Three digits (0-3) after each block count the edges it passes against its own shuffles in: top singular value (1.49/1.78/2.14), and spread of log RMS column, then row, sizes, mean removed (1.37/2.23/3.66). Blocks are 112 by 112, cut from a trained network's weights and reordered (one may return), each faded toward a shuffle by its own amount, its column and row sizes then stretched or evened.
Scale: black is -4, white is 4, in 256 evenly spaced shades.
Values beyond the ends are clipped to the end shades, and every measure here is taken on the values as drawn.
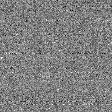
0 0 2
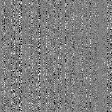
0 3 1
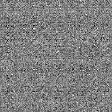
2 2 1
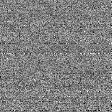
1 1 2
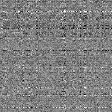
3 2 2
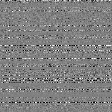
1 1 3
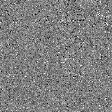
0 1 1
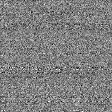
1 0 2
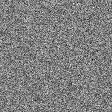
0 0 0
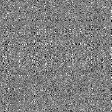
2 2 2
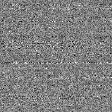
0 1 2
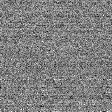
2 1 1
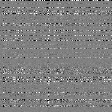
2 1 3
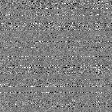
0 1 3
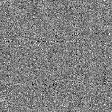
0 1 1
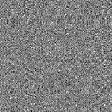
3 1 0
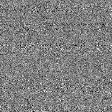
0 1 2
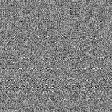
2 0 2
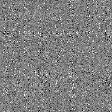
1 2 1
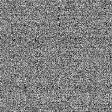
1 2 0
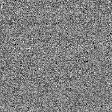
0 2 1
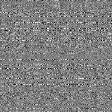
2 0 3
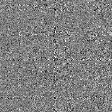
0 2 2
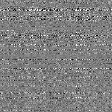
2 1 3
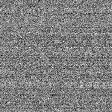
2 0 1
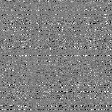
0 1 3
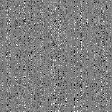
0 3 1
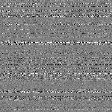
2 1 3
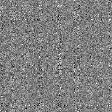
1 2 1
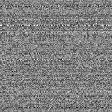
3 0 2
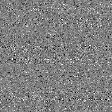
1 1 2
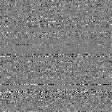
1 1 3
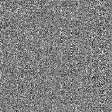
1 2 0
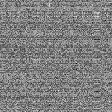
3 0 1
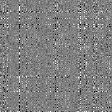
2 3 2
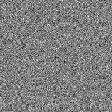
3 0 0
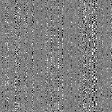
3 3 0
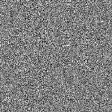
0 1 1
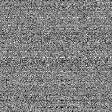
2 1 2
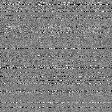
1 1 3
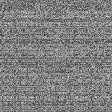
3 0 1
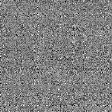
0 2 2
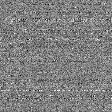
1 0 2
